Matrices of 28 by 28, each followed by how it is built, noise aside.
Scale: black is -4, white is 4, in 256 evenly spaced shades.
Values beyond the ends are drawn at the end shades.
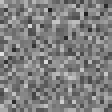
repeating rows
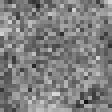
smooth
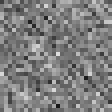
Toeplitz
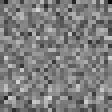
repeating columns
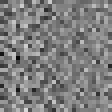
repeating rows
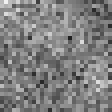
smooth
